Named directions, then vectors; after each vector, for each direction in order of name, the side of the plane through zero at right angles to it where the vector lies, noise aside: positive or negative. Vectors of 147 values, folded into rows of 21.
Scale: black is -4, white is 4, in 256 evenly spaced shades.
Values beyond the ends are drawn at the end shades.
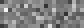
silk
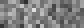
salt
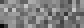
positive, positive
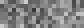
negative, negative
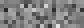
positive, negative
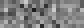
negative, positive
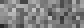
positive, positive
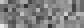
negative, negative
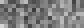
negative, negative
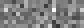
negative, positive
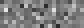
negative, positive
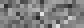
positive, negative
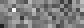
positive, positive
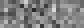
negative, positive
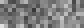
negative, negative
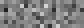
positive, negative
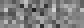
negative, positive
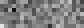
negative, negative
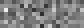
negative, positive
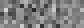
negative, positive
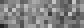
positive, positive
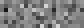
positive, negative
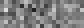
negative, positive
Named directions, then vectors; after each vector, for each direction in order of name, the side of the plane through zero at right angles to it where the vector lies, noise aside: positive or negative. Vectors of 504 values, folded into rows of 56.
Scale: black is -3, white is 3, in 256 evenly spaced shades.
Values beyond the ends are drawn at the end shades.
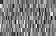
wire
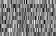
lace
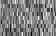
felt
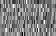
negative, negative, negative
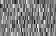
negative, negative, negative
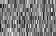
negative, positive, negative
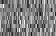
positive, negative, positive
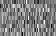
negative, negative, negative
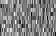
negative, positive, negative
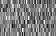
negative, negative, negative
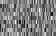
negative, positive, negative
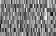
positive, positive, negative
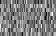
negative, negative, positive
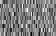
positive, negative, negative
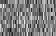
positive, negative, positive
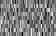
negative, negative, positive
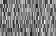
positive, negative, negative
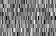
negative, positive, positive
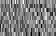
positive, positive, negative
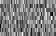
positive, positive, negative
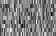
negative, positive, negative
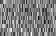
negative, positive, positive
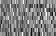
positive, positive, negative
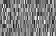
positive, negative, negative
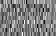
positive, positive, positive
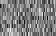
negative, positive, negative
